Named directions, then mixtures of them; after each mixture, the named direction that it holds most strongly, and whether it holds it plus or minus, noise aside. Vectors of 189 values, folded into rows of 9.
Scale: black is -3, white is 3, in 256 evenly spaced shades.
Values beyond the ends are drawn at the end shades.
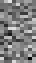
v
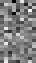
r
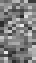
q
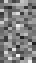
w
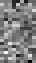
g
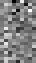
r, plus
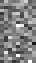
w, plus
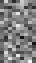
w, plus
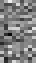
v, plus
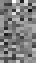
r, minus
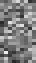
q, plus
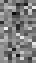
w, minus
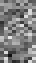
q, plus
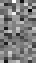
r, minus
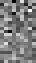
r, plus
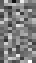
w, plus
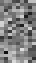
q, minus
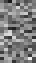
v, minus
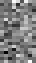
g, minus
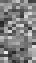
q, plus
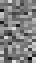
v, plus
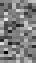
g, minus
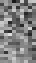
q, minus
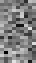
q, minus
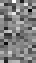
r, minus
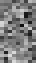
q, minus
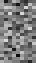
w, minus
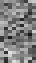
q, minus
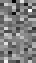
r, plus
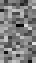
w, minus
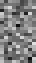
w, minus
